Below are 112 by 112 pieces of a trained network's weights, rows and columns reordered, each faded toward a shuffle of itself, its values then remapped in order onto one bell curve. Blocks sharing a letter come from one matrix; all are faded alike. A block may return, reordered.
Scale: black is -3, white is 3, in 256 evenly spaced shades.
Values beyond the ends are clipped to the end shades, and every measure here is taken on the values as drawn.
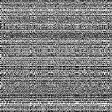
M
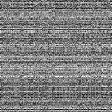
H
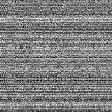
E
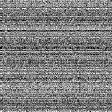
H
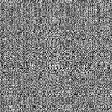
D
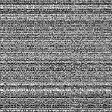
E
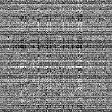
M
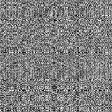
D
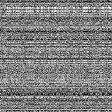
H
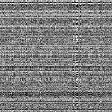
M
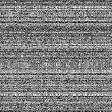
H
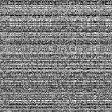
E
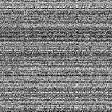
H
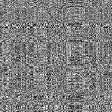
D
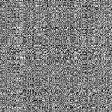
D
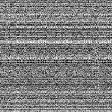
E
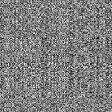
D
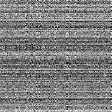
M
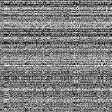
M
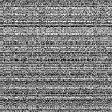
H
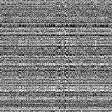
M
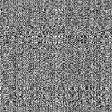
D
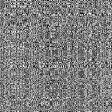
D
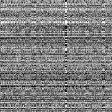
M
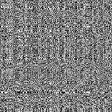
D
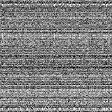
H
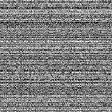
H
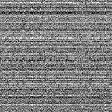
E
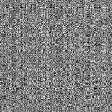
D
